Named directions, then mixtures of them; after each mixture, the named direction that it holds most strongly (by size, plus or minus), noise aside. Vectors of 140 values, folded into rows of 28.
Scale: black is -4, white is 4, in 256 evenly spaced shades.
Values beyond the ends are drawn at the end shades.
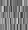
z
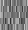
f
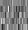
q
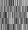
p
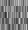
p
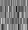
q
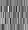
q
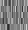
f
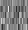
q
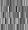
f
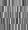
z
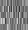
z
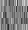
p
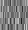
f
